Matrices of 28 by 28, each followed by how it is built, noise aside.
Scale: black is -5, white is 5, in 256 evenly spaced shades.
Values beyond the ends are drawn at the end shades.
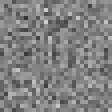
blocks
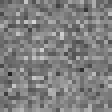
blocks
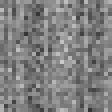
blocks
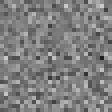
low rank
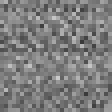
repeating columns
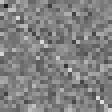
diagonal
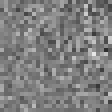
upper triangular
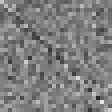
diagonal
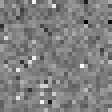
sparse
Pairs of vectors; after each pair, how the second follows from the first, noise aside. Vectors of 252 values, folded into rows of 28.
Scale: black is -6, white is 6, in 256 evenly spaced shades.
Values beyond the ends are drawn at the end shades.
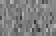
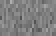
shrunk.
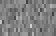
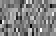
negated, scaled up.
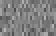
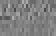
partly zeroed.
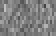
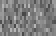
shuffled.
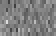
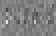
partly zeroed.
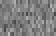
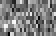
negated, scaled up.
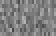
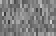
shuffled.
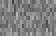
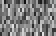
reversed, negated, scaled up.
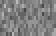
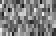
negated, scaled up.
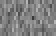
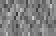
negated.
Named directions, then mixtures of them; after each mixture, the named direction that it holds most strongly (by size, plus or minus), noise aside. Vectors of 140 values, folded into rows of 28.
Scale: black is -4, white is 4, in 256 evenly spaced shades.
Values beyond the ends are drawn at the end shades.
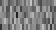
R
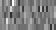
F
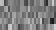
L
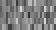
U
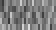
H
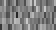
R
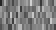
R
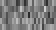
U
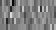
F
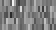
F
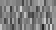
R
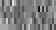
F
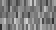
R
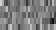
L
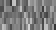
U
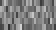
R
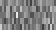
R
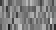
R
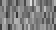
R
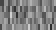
R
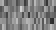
U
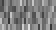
H
